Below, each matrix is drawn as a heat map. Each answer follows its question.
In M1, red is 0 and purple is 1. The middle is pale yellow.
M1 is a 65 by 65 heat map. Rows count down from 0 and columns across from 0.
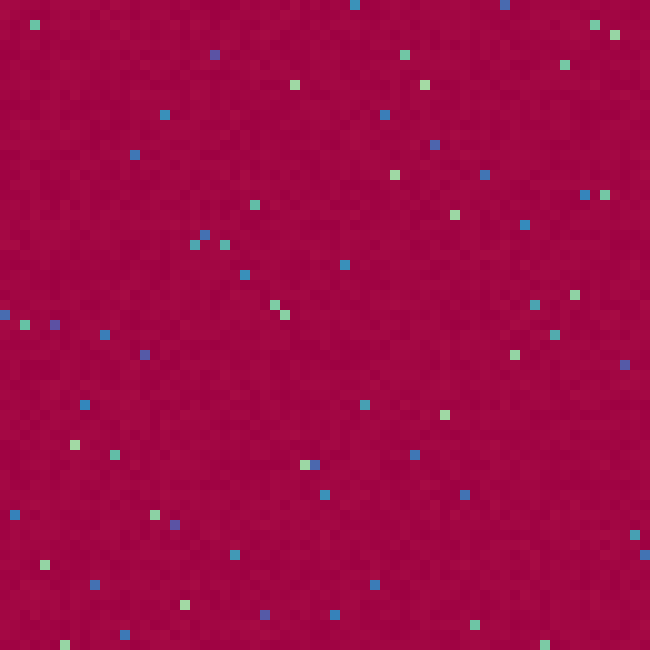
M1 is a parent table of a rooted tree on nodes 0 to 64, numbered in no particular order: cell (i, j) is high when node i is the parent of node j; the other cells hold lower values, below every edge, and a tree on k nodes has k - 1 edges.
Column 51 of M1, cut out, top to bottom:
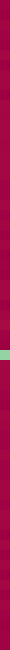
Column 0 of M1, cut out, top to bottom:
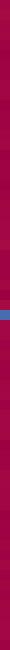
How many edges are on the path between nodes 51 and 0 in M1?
2
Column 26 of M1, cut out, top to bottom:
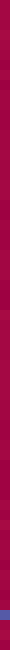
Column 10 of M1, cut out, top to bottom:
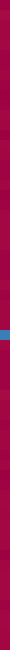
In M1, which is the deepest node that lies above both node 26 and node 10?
61
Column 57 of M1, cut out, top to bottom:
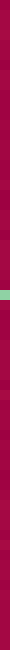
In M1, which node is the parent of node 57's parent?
8
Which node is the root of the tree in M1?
49
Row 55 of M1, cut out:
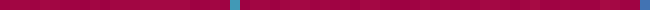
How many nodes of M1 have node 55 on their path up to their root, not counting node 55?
8
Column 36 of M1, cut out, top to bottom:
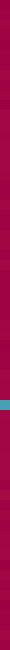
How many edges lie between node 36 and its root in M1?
4
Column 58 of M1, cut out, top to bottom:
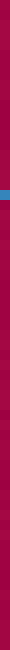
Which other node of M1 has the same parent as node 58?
60
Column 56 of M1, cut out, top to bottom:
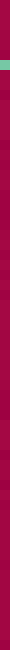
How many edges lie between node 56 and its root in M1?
9
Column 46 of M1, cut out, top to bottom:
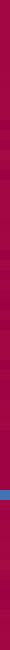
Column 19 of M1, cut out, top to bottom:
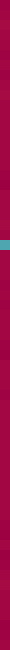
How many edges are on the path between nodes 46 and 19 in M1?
4
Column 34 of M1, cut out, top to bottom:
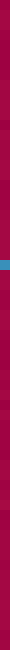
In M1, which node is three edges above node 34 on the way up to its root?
3
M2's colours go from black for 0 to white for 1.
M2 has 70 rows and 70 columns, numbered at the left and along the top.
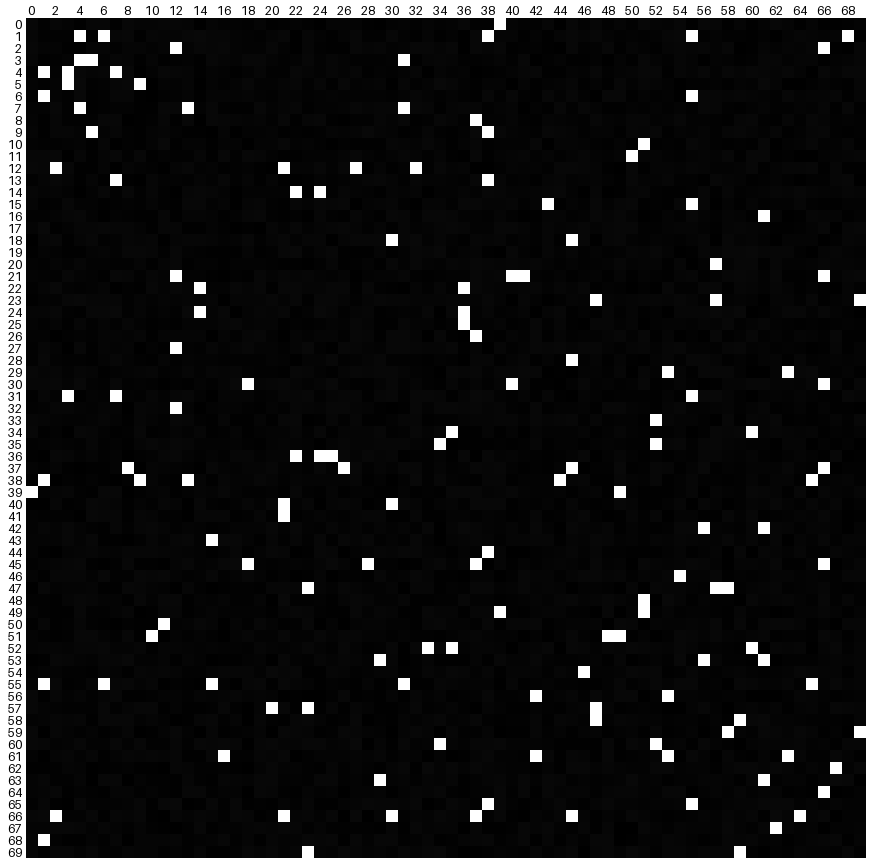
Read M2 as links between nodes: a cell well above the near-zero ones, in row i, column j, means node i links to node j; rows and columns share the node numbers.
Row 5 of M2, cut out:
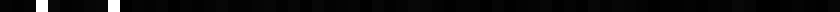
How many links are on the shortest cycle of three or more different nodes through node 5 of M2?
6
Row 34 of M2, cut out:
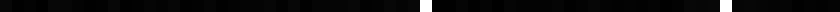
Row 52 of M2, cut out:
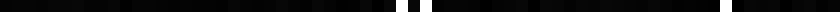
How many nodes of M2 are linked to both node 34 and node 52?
2
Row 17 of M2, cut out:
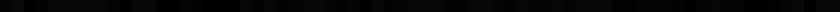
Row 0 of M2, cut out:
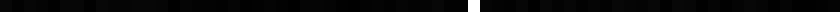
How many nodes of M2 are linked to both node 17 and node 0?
0
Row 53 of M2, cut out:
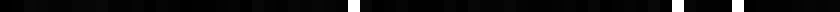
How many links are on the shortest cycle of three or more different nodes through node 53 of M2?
4
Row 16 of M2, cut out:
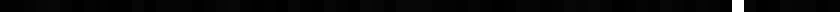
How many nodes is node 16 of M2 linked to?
1
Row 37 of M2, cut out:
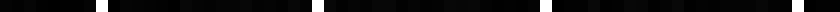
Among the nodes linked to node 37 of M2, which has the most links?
node 66
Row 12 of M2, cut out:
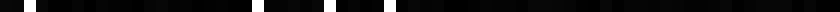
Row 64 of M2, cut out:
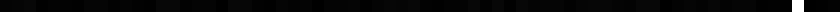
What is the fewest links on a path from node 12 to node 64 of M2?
3
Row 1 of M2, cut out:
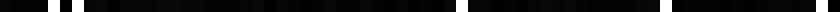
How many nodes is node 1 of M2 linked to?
5
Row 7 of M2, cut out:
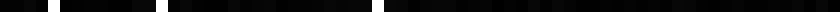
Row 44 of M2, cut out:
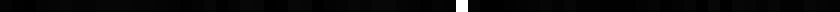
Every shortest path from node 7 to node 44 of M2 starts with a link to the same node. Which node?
node 13
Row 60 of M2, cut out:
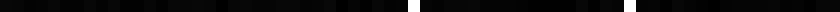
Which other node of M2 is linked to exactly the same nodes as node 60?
node 35
